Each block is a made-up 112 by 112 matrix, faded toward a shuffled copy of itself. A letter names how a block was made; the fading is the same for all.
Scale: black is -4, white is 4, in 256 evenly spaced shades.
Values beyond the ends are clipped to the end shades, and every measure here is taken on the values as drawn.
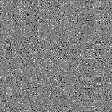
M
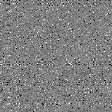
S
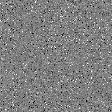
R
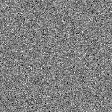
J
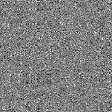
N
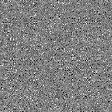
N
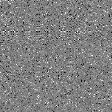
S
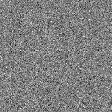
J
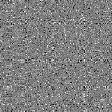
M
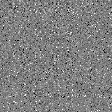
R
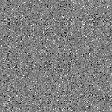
M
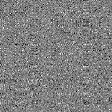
N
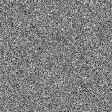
J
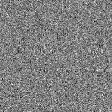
J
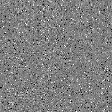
R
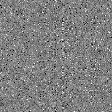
R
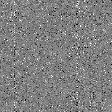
R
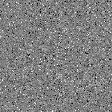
R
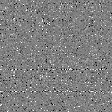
S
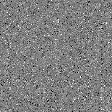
R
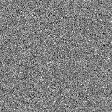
J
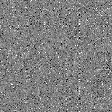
R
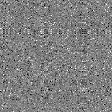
M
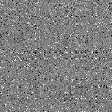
M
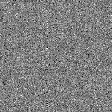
J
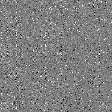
R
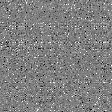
S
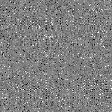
M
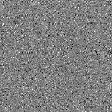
N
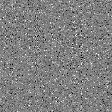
R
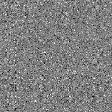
N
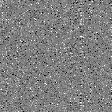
R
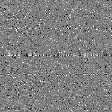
M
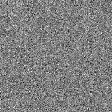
J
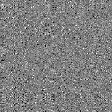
N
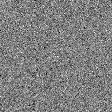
J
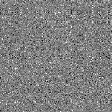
N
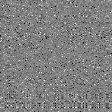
S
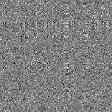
N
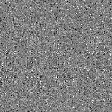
N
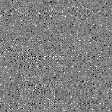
M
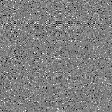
M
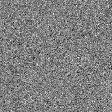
J
